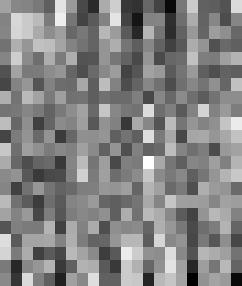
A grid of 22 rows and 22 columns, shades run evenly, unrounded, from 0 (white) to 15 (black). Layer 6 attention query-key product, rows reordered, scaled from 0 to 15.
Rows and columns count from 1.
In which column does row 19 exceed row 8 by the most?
22
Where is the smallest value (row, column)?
13, 14
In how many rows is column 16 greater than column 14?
13
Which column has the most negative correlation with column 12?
18
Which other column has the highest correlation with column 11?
6
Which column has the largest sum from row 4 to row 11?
12
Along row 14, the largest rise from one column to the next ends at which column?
9
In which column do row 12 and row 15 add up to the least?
1
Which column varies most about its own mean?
16
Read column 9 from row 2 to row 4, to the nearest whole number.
10 9 9
